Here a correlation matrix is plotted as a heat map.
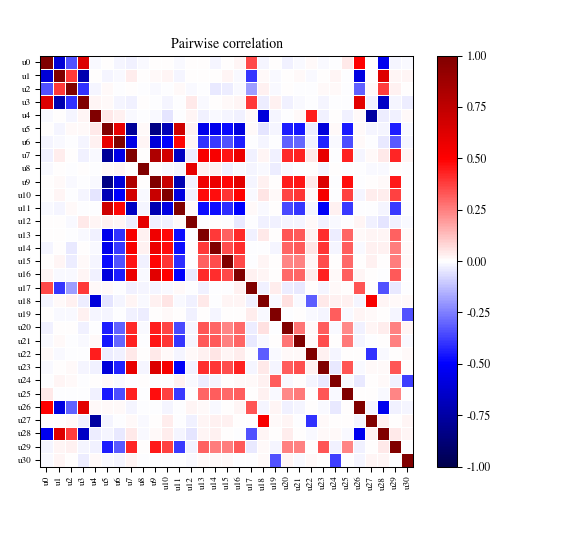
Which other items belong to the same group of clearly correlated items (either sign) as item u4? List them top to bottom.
u18, u22, u27
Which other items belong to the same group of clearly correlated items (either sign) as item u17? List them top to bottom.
u0, u1, u2, u3, u26, u28
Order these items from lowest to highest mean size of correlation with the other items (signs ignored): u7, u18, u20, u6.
u18, u20, u6, u7
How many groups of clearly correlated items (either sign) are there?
5
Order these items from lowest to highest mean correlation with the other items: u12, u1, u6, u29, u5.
u5, u6, u1, u12, u29
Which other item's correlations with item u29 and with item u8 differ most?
u12
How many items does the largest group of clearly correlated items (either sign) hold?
15
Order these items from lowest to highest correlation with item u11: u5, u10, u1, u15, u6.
u10, u15, u1, u6, u5
